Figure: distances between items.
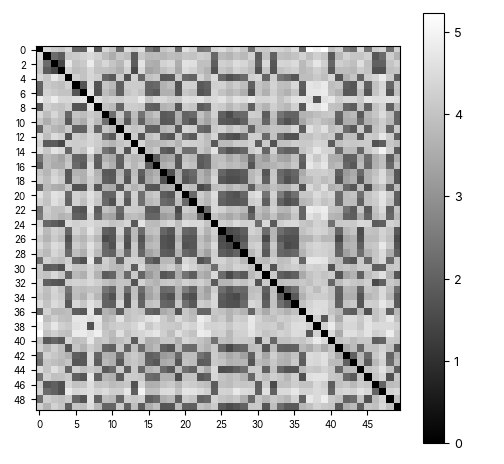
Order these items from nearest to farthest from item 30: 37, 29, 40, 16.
40, 16, 29, 37
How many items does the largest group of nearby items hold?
20
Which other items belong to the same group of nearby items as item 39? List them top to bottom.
37
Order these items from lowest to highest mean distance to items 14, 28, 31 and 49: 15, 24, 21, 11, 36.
21, 15, 36, 11, 24
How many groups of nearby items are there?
5
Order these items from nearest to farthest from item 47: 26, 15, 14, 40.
40, 15, 26, 14
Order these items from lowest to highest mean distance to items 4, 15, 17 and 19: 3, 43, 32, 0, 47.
43, 0, 3, 32, 47
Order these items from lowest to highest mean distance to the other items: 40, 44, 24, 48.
44, 48, 40, 24
